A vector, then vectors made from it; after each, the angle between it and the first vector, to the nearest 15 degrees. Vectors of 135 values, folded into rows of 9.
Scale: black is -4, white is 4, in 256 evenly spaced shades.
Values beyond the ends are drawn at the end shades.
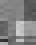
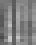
90 degrees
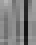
90 degrees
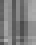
120 degrees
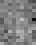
60 degrees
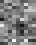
120 degrees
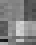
15 degrees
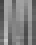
90 degrees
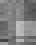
15 degrees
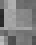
75 degrees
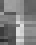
45 degrees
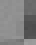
90 degrees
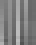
75 degrees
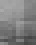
75 degrees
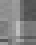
45 degrees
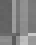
90 degrees
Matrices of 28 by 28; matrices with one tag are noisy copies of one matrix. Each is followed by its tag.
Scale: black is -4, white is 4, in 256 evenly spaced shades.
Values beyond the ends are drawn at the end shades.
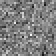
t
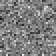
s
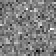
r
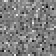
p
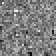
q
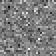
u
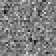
u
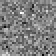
t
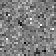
r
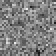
r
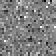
u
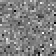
r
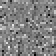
p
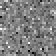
p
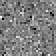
t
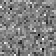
p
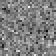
s
